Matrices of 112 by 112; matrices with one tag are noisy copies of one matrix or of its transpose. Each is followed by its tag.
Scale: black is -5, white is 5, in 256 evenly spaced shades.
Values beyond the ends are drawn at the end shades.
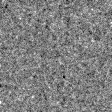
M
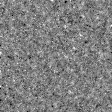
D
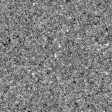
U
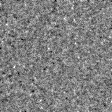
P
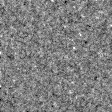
D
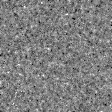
P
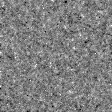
D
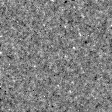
D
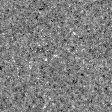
U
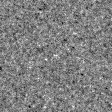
U
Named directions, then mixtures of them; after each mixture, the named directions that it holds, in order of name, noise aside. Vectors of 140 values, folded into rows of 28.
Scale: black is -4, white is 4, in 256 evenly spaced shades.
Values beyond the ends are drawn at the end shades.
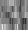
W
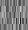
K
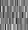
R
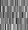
R.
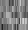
K, W.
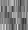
R, W.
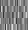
R.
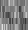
R, W.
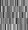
R.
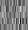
K.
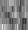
W.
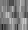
W.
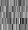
K, W.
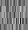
K.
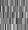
R.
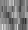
W.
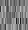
K, R.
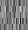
K.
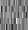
R.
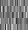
R.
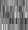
R, W.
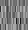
K, R.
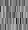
K, R.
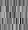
K.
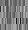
K, R.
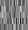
K.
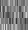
R, W.
